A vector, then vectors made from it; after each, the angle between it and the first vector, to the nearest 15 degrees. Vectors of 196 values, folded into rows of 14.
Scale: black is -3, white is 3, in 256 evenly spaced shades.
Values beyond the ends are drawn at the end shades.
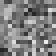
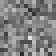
45 degrees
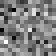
120 degrees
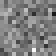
45 degrees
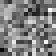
15 degrees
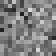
105 degrees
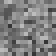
165 degrees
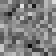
105 degrees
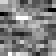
105 degrees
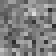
150 degrees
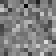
75 degrees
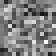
30 degrees
